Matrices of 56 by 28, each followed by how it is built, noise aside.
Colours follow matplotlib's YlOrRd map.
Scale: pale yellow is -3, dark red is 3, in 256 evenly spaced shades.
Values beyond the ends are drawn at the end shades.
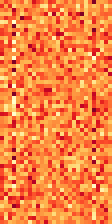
uneven columns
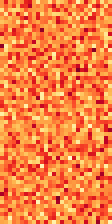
noise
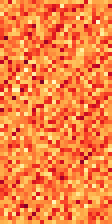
Hankel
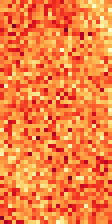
smooth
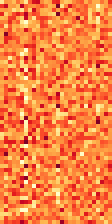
uneven columns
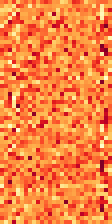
uneven columns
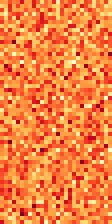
repeating columns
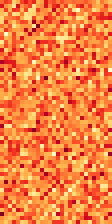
Hankel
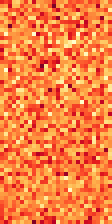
repeating columns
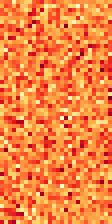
repeating rows
